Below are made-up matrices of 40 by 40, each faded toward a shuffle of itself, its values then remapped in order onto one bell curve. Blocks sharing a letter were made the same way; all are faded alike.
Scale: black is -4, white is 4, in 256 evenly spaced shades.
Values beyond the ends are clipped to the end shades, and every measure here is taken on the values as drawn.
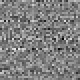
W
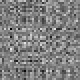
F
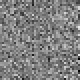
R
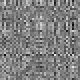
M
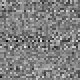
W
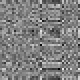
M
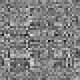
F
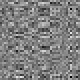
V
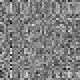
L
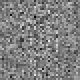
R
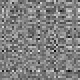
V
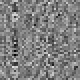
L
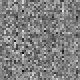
R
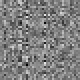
L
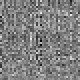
L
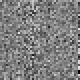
R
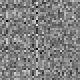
L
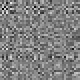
F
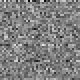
W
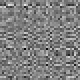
V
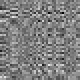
V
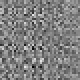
V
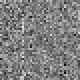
R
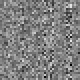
R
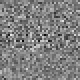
W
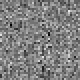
R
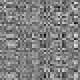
V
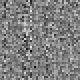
R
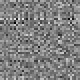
F
